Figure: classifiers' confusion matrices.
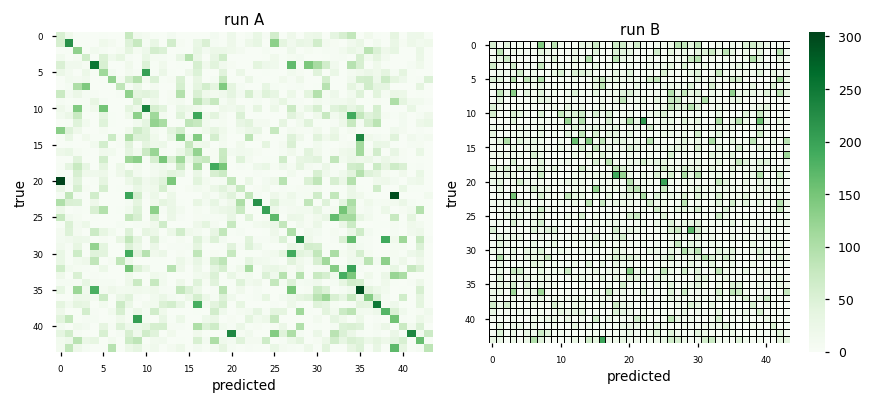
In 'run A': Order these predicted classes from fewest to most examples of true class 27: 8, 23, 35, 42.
23, 42, 8, 35
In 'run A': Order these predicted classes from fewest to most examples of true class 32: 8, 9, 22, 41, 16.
16, 9, 41, 22, 8
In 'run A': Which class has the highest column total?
34
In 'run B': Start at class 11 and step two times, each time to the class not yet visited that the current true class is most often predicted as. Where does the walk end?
3
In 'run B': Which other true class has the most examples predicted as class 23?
14
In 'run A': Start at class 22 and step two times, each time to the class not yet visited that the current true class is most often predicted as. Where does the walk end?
9
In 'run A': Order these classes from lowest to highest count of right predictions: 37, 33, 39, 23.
39, 33, 23, 37
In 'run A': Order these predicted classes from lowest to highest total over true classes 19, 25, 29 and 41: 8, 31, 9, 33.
31, 9, 33, 8
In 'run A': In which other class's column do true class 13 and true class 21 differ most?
0
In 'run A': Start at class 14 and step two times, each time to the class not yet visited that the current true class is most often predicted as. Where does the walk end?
4
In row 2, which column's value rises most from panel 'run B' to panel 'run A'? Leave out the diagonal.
36
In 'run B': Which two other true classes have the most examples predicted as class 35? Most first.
7, 36
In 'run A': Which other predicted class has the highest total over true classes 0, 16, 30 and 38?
8
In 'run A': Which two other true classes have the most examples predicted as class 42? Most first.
24, 28
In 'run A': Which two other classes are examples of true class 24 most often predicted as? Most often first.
33, 11
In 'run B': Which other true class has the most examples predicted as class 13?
11
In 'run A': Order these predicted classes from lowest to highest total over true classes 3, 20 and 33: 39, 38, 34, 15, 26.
38, 15, 39, 26, 34
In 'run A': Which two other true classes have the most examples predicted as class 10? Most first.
5, 30
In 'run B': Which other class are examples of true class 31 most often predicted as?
1
